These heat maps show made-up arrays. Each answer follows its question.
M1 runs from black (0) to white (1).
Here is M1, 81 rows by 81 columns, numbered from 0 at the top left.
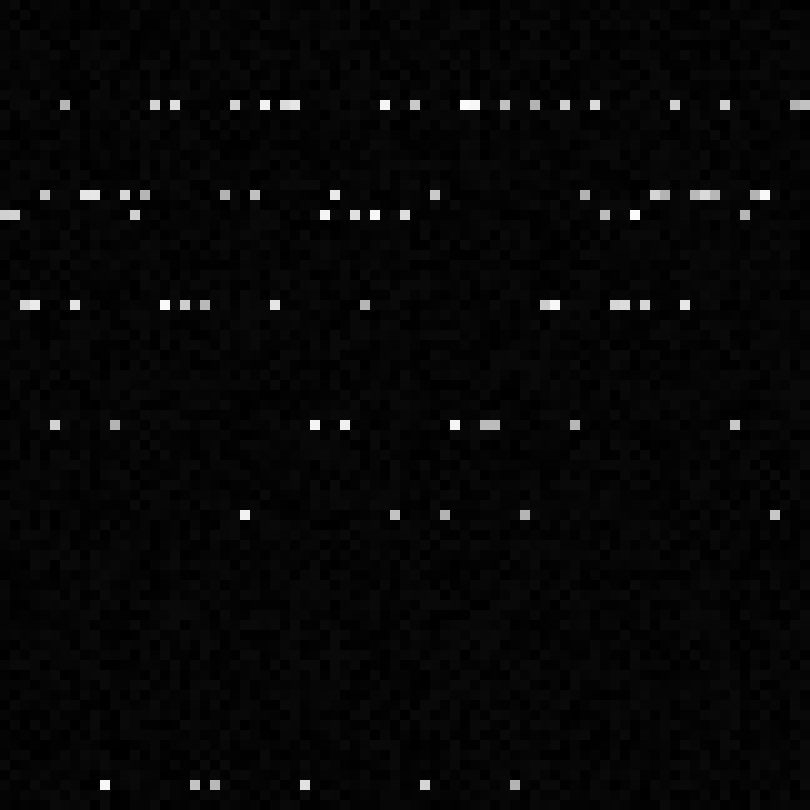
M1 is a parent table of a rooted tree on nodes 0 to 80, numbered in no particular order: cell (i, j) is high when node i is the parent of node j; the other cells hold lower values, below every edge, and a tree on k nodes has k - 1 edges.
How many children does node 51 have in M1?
5
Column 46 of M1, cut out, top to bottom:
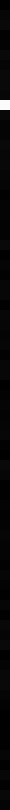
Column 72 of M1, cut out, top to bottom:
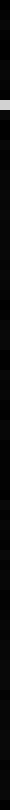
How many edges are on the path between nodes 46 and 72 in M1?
2
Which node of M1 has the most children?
10
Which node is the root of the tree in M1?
78
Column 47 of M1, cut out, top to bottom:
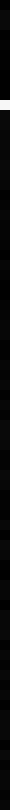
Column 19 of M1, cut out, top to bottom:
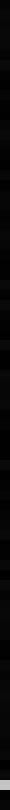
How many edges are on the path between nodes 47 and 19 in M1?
3
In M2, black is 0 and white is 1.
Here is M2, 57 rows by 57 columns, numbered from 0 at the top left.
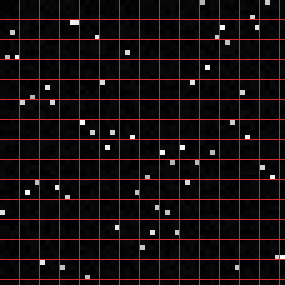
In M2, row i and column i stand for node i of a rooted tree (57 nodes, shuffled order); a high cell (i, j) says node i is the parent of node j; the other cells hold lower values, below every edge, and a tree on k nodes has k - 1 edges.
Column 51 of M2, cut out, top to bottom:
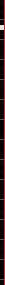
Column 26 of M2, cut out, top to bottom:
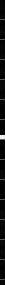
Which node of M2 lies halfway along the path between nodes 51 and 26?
38
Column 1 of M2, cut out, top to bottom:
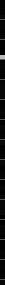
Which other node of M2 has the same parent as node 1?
3
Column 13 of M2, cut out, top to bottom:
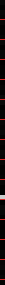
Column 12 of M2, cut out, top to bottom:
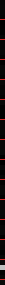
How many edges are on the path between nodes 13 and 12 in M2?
7
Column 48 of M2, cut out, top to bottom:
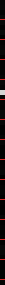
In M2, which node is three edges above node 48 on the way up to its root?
27
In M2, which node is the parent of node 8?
52
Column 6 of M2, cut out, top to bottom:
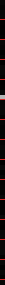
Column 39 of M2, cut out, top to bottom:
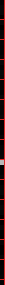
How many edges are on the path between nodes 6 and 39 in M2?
9
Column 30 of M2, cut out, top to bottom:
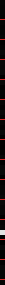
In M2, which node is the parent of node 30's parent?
24
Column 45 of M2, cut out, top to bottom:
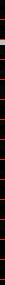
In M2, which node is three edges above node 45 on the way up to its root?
33
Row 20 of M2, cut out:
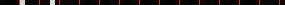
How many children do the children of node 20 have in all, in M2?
3
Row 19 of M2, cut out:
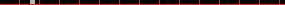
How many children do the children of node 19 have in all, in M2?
1
